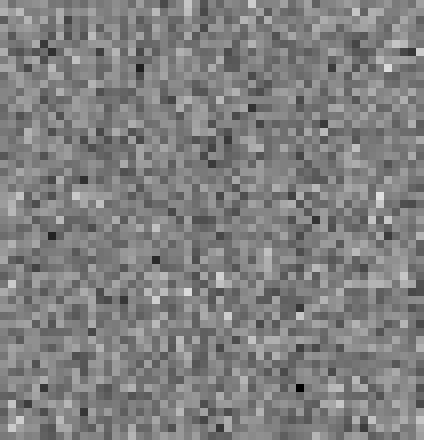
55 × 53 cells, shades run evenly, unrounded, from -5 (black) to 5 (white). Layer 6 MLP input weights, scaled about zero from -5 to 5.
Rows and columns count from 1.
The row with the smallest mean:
7
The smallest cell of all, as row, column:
49, 38
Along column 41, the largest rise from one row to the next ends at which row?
17
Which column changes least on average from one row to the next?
15
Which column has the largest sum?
24
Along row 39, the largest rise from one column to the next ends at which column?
39
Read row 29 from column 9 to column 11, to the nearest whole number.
-1 0 -1
